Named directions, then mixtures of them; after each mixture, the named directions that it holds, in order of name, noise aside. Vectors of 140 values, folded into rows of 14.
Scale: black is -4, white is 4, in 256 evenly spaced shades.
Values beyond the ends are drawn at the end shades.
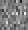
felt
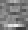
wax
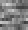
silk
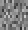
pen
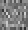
felt, pen, wax.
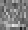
felt, pen, wax.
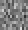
pen.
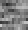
silk.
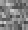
pen, silk.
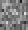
felt, silk.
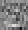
pen, wax.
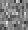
felt, silk.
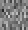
felt, pen.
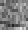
pen, silk, wax.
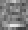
wax.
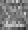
felt, wax.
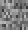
pen, silk.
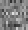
felt, pen, wax.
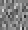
pen.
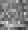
felt, silk, wax.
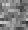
silk, wax.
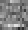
wax.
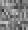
felt, pen, silk.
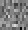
pen, wax.
